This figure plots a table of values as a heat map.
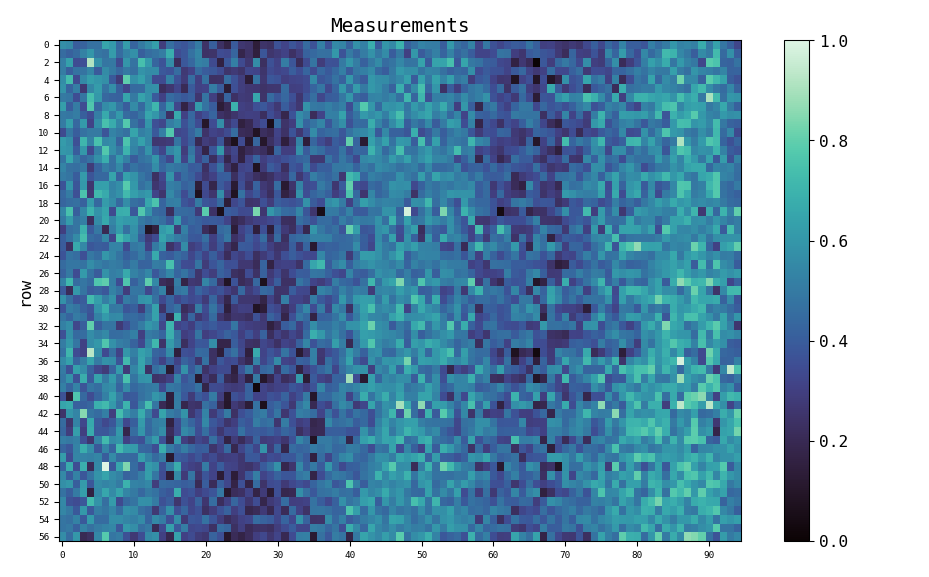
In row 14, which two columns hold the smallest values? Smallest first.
27, 24
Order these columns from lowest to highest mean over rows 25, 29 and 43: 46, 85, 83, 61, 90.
61, 46, 90, 85, 83
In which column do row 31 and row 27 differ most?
66
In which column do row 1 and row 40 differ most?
15
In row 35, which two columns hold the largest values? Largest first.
4, 90
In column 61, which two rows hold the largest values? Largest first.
21, 37
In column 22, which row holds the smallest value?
19
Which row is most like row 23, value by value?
28
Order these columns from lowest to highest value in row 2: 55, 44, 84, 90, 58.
55, 58, 44, 84, 90
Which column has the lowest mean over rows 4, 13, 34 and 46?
68
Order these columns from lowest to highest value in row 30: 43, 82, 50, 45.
82, 45, 50, 43
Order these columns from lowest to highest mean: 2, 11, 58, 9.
58, 2, 11, 9
